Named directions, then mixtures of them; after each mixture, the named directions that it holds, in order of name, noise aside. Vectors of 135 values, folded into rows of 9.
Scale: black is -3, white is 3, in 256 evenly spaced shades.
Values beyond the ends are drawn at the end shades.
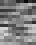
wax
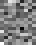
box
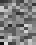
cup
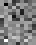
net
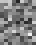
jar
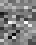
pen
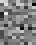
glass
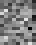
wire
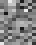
box.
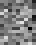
wire.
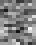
net, wax, wire.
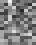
box, jar, net.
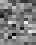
glass, pen, wax.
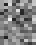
jar, net, wire.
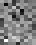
net.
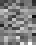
cup, wire.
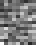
cup, net, wax.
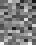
box, wire.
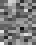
box.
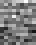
net, wax.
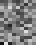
cup, jar.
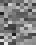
cup, pen.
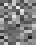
cup, net.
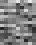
box, wax.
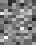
box, wire.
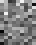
box, glass, wax.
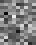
glass, net, pen.
